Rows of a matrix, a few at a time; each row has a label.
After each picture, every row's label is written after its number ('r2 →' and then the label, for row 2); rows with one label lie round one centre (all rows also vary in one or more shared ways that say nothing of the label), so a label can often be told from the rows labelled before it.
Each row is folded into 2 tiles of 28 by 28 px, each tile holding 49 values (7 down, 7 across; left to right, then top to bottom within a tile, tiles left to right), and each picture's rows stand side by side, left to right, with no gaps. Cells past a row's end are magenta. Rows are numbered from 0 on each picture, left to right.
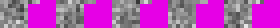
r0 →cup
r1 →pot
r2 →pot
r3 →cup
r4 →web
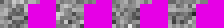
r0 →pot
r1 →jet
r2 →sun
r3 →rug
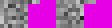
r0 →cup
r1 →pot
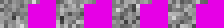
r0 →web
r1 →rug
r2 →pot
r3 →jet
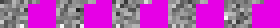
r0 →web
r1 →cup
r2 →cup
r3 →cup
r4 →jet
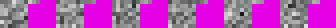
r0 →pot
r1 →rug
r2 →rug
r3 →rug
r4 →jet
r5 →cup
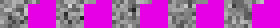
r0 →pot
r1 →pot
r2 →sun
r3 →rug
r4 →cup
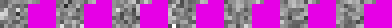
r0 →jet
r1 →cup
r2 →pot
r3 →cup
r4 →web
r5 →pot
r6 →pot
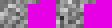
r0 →jet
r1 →rug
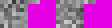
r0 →cup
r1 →sun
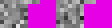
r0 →sun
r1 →pot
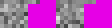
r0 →rug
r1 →jet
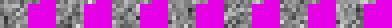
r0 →rug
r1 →web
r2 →pot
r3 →sun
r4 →jet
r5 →web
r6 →sun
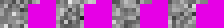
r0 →cup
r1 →pot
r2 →pot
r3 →rug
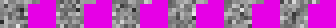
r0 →sun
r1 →cup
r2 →cup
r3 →pot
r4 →jet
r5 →web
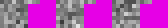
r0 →sun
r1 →web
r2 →cup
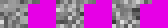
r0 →rug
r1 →rug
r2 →sun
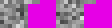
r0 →sun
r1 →rug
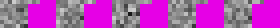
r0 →sun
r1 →pot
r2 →jet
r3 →sun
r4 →pot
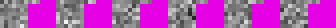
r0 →web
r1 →cup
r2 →rug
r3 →pot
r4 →sun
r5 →jet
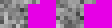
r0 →sun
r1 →pot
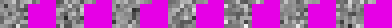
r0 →sun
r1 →pot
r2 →sun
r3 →pot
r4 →web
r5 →sun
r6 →web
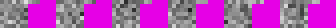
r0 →sun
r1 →rug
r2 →cup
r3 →cup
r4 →sun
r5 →cup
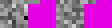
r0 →pot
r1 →sun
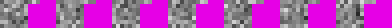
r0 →pot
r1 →sun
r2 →cup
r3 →cup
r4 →sun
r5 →pot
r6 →sun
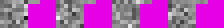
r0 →pot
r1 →jet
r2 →sun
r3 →jet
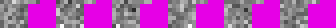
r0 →sun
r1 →cup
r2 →cup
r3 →web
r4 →cup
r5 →web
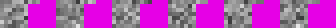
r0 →pot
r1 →web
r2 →rug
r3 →rug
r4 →rug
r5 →jet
